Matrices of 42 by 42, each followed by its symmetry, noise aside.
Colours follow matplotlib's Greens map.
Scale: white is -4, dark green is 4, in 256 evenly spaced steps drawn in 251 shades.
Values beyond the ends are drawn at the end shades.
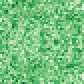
mirrored top to bottom.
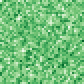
symmetric.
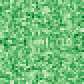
mirrored top to bottom.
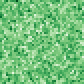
symmetric.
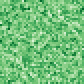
symmetric.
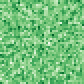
antisymmetric.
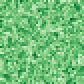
symmetric.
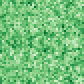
mirrored top to bottom.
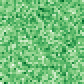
symmetric across the other diagonal.
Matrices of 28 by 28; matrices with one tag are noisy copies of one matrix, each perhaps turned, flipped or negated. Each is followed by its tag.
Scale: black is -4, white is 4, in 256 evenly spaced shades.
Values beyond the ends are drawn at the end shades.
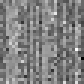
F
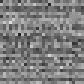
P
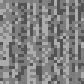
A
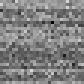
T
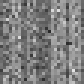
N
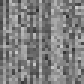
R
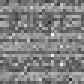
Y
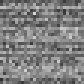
F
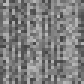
F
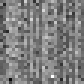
F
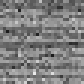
A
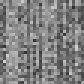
F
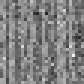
A
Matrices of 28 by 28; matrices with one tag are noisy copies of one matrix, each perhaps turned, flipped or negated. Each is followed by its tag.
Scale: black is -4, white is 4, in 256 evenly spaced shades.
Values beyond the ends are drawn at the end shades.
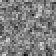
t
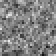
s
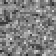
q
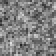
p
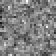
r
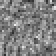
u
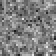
u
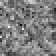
r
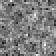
p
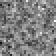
s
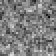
s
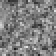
r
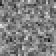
t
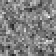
s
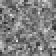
r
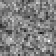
t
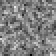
t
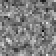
s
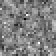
r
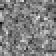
u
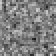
u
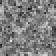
r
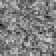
t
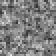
q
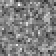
q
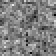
p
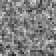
s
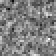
s
